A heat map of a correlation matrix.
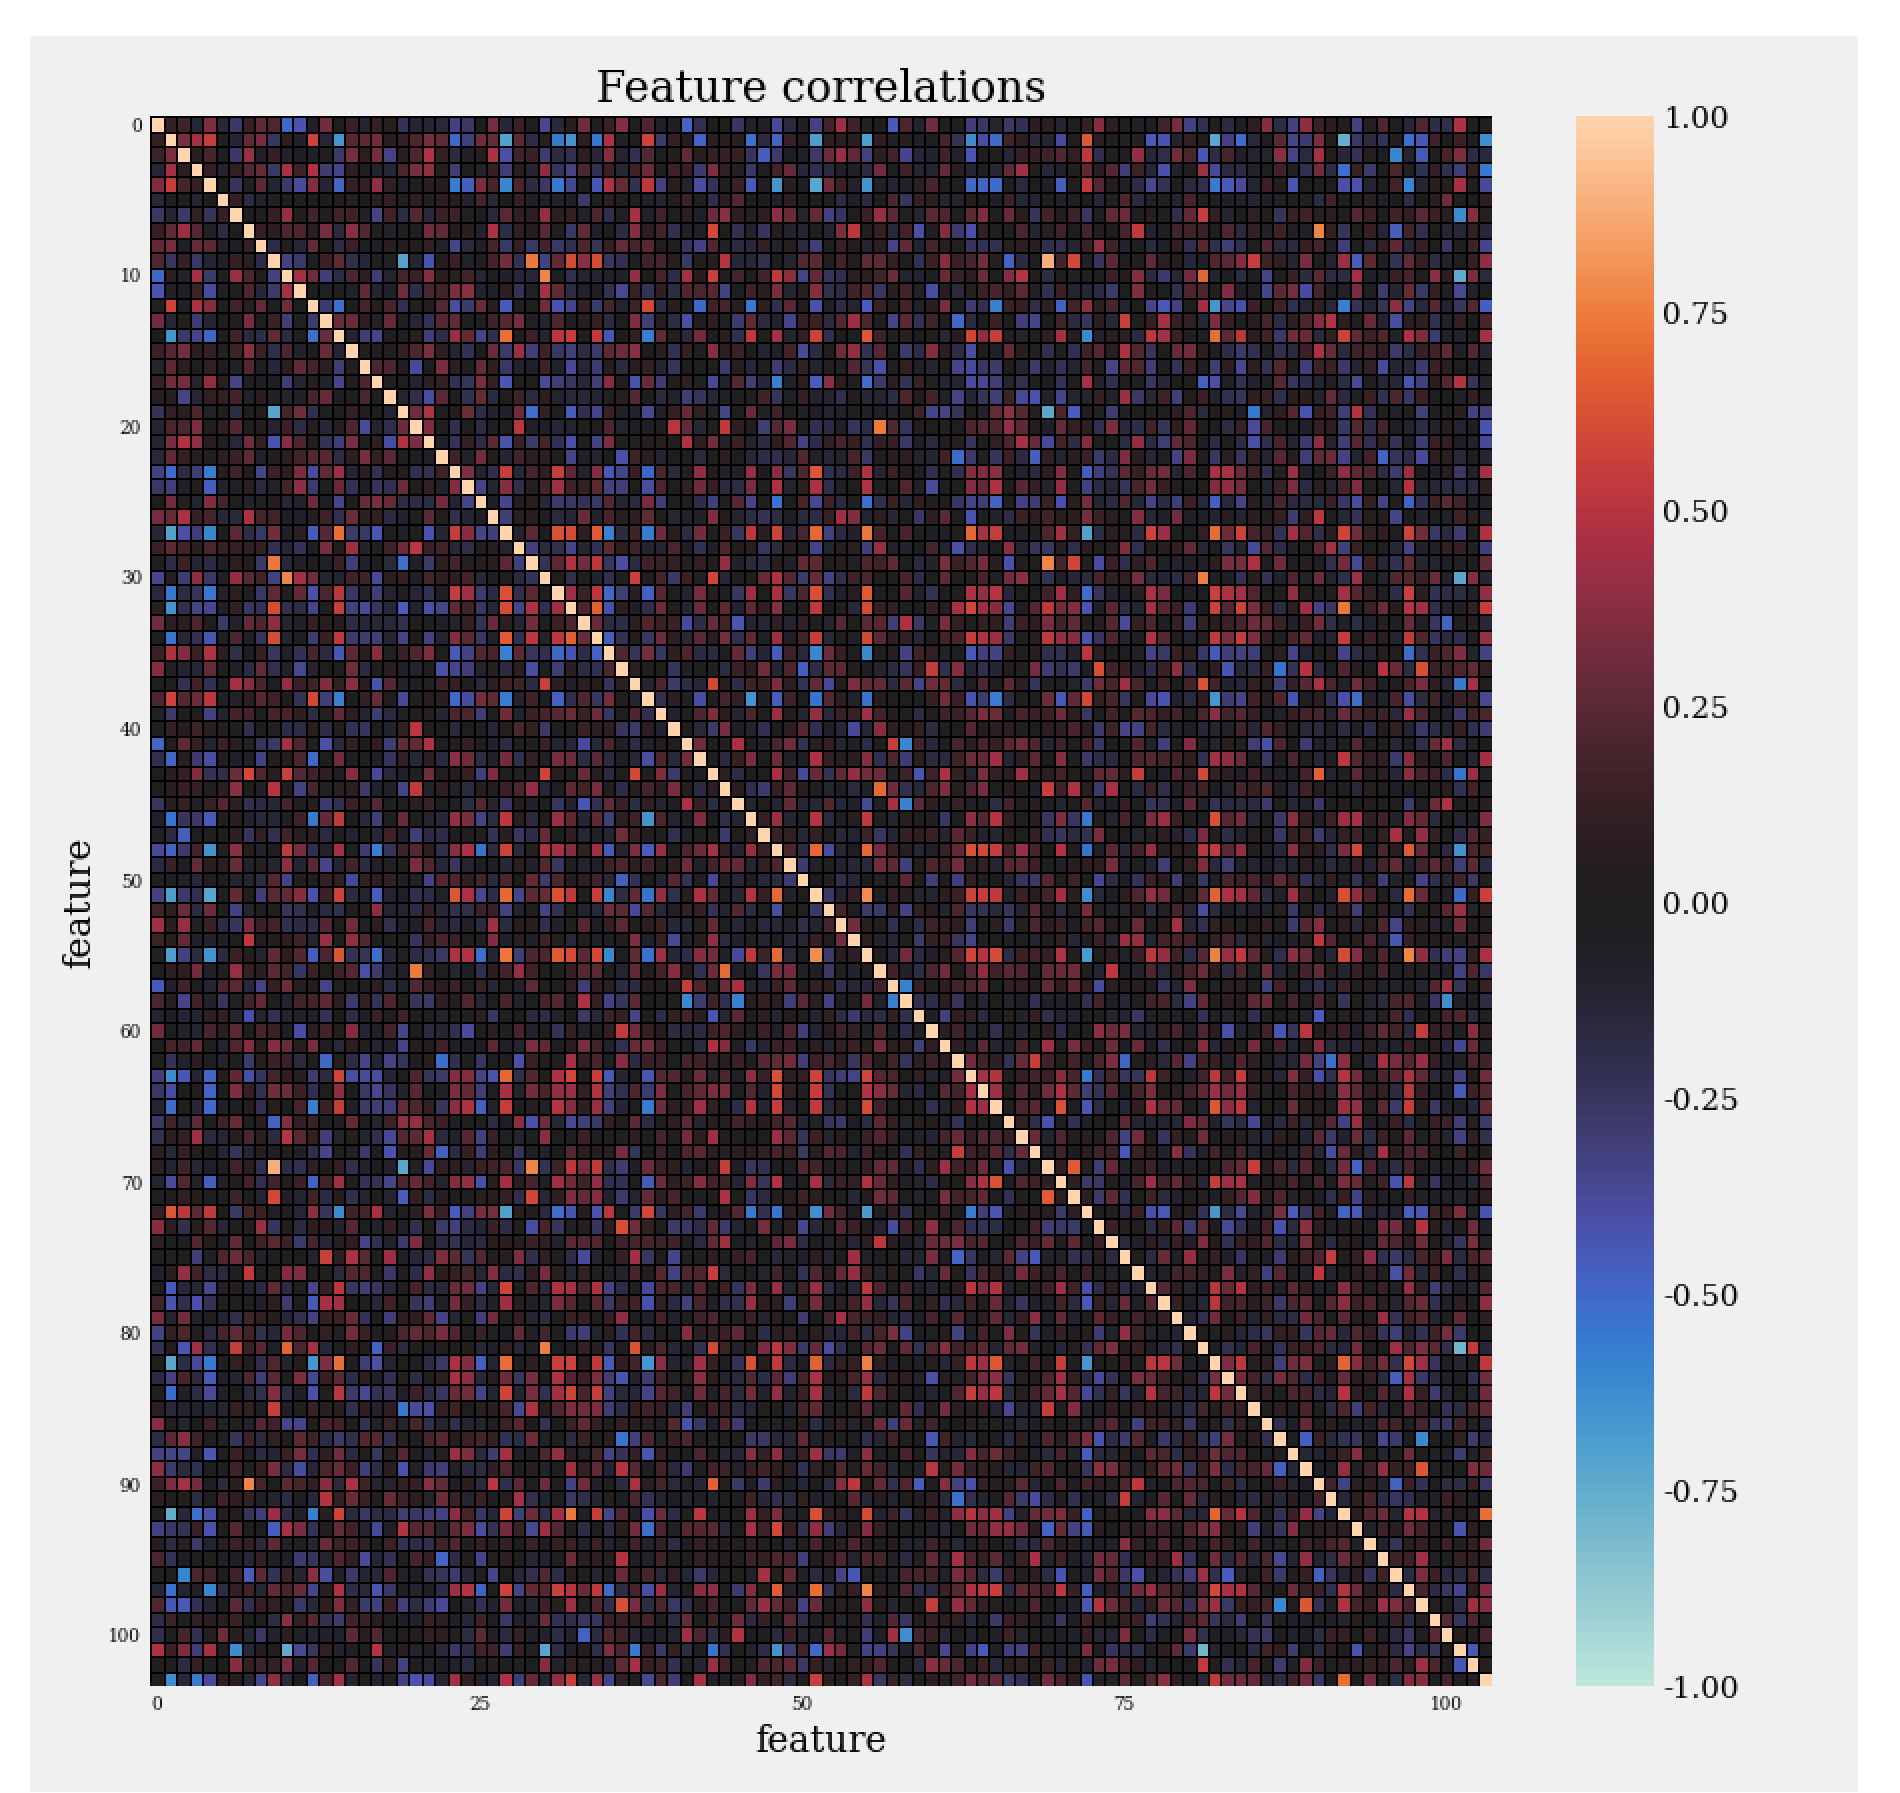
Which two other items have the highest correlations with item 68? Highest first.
62, 95
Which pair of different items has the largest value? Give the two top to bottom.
9, 69
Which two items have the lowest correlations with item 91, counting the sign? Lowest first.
62, 68
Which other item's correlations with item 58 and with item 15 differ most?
100
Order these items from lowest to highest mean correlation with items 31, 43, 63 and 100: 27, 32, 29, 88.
29, 88, 32, 27
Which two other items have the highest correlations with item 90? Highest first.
7, 43
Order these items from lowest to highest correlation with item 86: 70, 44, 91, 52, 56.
52, 70, 91, 44, 56
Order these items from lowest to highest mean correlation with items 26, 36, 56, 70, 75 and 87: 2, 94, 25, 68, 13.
25, 68, 94, 13, 2
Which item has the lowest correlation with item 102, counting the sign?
101
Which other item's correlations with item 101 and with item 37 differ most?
81
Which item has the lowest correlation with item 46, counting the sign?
38
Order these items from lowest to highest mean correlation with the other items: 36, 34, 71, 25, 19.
25, 19, 36, 71, 34
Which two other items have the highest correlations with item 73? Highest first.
36, 98
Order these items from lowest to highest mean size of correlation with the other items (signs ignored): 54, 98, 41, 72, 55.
54, 41, 98, 72, 55
